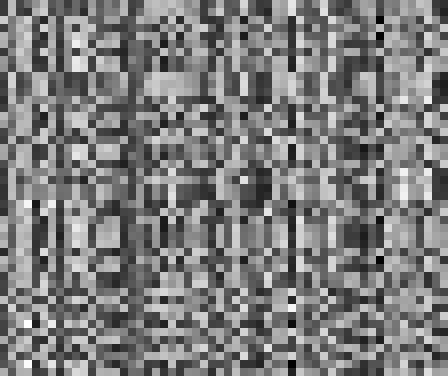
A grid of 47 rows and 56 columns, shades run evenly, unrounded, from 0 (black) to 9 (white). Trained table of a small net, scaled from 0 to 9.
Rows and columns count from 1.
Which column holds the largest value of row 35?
34
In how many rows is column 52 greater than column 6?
22
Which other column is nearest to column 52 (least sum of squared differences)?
35
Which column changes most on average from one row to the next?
21
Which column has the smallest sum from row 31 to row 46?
8
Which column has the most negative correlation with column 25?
51
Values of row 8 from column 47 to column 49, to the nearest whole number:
3 2 6
